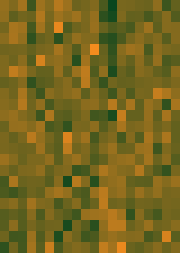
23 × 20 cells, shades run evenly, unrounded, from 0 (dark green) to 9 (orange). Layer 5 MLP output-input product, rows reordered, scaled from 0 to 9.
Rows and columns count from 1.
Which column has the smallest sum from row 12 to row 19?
11
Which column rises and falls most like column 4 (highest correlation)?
12
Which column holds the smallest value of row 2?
13
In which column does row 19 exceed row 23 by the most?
1
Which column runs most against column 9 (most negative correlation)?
16
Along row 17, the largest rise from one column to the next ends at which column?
9
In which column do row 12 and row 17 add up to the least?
8
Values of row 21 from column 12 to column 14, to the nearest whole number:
5 7 7
